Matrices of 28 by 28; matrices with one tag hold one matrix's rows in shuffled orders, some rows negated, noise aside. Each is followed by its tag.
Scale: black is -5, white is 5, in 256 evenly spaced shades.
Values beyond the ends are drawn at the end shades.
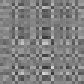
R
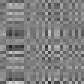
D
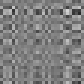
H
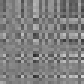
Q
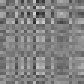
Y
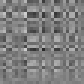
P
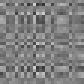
Y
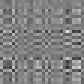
H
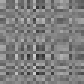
Y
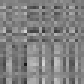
P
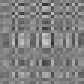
R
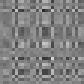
R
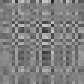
R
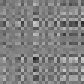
Q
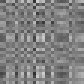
Y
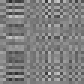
D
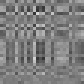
Y
